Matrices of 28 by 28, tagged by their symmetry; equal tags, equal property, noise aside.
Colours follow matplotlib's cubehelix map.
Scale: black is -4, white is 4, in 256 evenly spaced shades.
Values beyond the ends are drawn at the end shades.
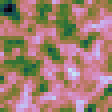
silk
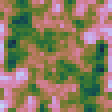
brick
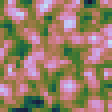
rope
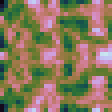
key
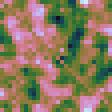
rope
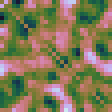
silk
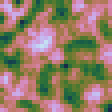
silk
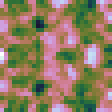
key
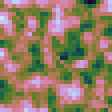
rope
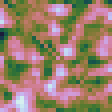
rope
